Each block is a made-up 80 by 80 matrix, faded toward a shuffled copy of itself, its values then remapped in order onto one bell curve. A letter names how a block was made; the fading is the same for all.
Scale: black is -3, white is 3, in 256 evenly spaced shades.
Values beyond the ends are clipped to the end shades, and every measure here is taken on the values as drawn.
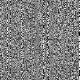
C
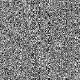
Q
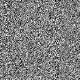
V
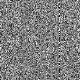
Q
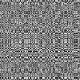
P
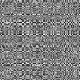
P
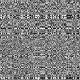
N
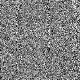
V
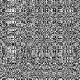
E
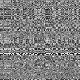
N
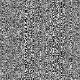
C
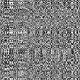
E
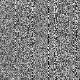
C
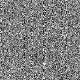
Q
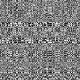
N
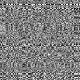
N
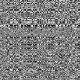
N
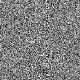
V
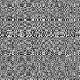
P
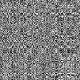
E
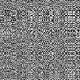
E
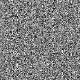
V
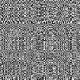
E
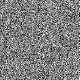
V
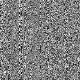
Q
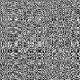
E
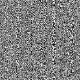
Q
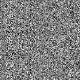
V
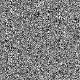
V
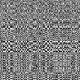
P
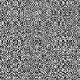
E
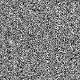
V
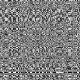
N
